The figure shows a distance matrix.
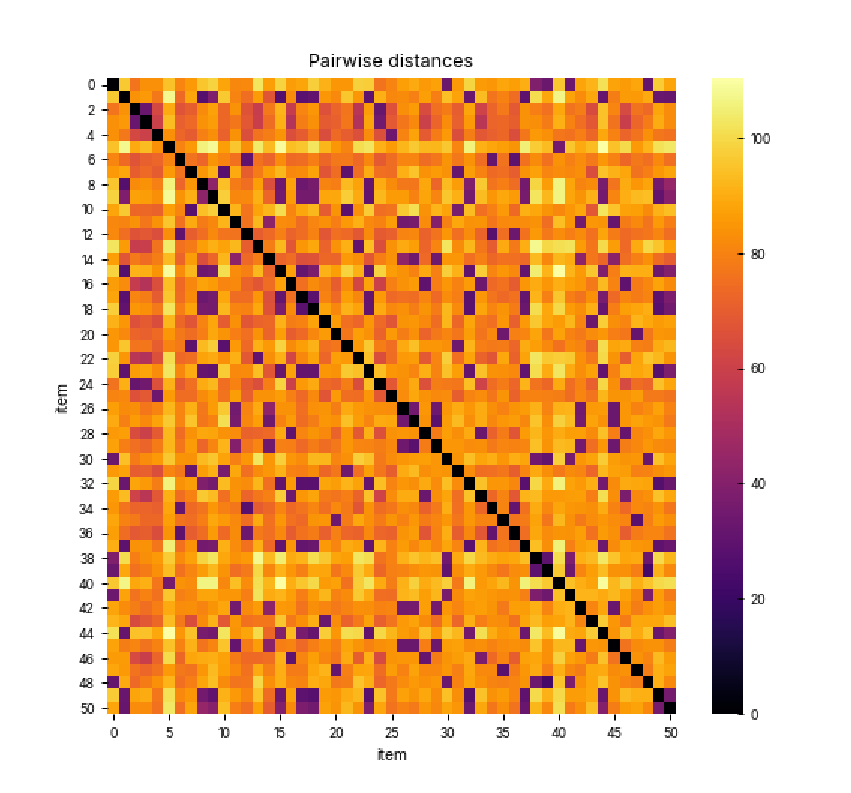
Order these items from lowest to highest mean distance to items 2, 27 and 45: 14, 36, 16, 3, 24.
14, 3, 24, 16, 36
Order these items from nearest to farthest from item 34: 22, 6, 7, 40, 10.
6, 22, 7, 10, 40
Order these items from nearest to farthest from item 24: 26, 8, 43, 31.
43, 31, 26, 8
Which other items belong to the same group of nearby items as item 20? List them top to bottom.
35, 47
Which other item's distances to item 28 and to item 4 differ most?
25
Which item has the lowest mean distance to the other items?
17
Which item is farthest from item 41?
13
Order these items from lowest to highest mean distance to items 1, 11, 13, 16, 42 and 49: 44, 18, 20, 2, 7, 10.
18, 44, 2, 20, 7, 10
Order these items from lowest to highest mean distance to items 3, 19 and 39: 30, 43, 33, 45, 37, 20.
43, 30, 33, 20, 45, 37
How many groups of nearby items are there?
12
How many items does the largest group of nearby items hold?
12
